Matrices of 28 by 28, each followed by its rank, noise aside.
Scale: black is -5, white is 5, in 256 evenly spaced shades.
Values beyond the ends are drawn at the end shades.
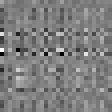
two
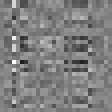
two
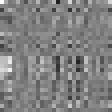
two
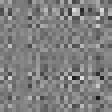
two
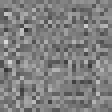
six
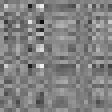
two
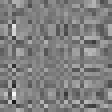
two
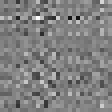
three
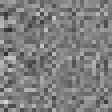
four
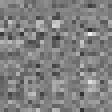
three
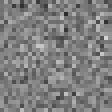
six
